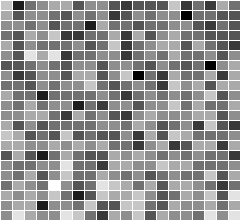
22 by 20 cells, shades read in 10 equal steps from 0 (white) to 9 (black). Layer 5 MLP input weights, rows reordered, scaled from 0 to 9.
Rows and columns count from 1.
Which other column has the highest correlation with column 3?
5
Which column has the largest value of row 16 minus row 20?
20
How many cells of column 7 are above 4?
14
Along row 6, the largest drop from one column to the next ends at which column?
3
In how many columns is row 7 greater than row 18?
10
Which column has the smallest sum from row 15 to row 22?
6
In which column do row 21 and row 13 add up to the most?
4
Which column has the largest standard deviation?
18
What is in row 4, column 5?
2
